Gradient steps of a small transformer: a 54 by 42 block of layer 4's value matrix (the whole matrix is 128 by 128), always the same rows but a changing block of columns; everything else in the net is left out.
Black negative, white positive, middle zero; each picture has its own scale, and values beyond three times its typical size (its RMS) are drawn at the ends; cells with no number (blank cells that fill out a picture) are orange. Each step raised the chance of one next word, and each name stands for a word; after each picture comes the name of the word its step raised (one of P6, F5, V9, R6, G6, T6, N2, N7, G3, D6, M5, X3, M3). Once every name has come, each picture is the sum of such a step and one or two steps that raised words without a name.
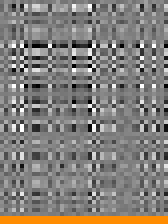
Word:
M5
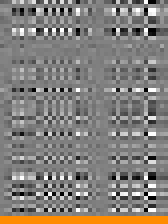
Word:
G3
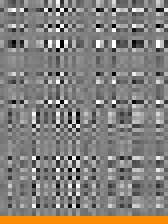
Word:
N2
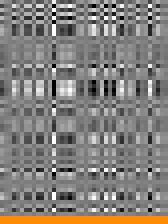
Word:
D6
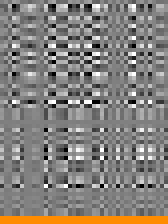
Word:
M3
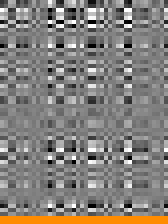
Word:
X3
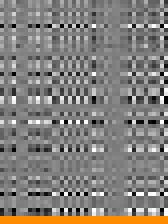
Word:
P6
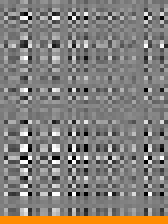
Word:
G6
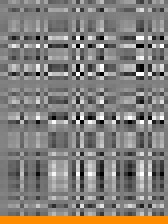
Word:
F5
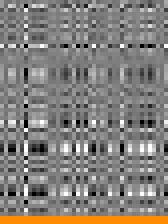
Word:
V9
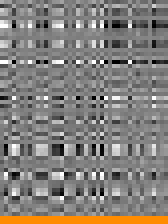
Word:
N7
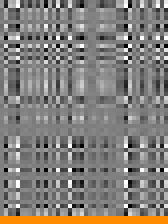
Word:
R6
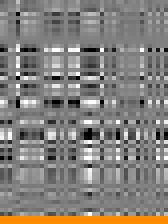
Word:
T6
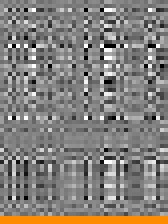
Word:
F5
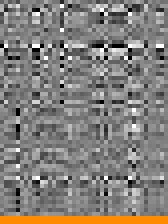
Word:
M5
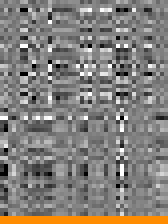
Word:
F5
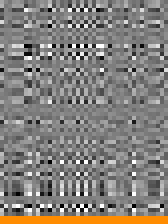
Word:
X3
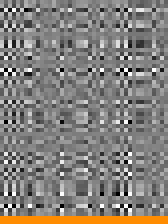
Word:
N2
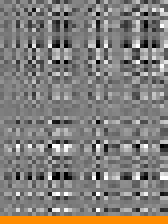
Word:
N7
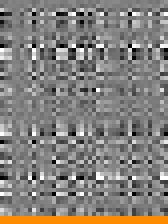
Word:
G6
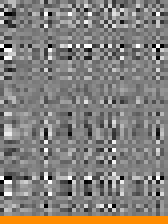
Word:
X3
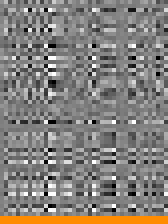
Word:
G3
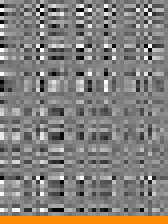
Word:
D6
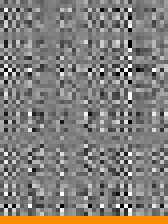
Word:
N2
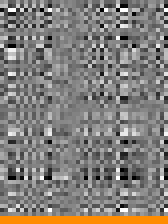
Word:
R6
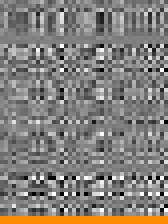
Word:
G3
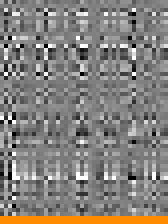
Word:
F5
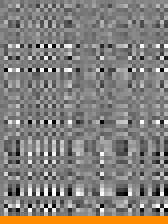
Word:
V9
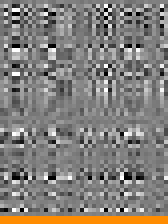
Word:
D6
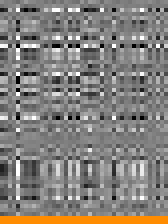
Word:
F5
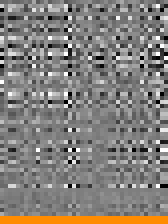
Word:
M3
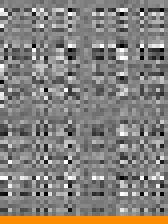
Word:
G6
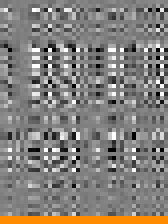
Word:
T6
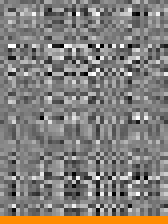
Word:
F5
